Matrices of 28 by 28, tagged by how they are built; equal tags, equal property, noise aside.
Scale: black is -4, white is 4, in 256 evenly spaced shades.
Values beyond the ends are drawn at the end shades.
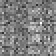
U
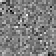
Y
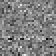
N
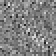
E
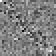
E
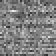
U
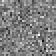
E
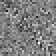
E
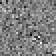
E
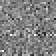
N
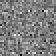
N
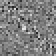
E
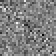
E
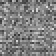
U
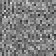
U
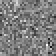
Y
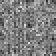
U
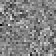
Y
